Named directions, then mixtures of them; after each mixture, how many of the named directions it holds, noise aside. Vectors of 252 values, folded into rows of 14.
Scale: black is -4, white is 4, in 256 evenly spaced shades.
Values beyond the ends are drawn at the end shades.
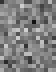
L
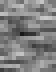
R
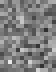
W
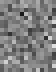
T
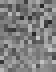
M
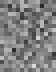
three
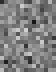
one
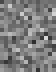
two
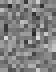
four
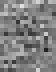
four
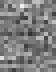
three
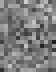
four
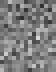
two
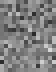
one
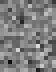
one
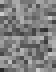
two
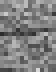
three
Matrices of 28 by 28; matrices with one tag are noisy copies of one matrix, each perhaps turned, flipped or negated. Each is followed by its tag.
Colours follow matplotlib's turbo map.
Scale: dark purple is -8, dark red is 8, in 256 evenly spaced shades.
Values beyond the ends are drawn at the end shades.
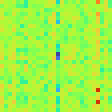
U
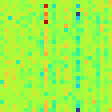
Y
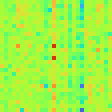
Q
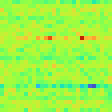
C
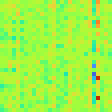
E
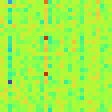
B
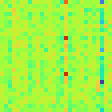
B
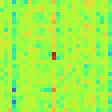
U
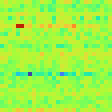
C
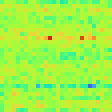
C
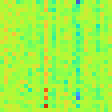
Y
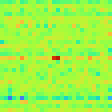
U
